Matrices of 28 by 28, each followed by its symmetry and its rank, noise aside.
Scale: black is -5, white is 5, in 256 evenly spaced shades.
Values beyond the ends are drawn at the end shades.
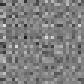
no symmetry, rank two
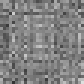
no symmetry, rank three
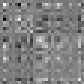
symmetric, rank two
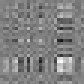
symmetric, rank one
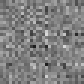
no symmetry, rank three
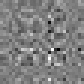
antisymmetric, rank two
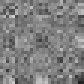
symmetric, rank two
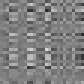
no symmetry, rank one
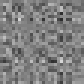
no symmetry, rank two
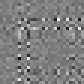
antisymmetric, rank two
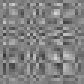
no symmetry, rank two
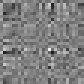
symmetric, rank two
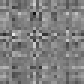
antisymmetric, rank two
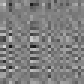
no symmetry, rank one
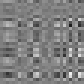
no symmetry, rank one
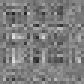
no symmetry, rank two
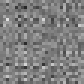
no symmetry, rank three
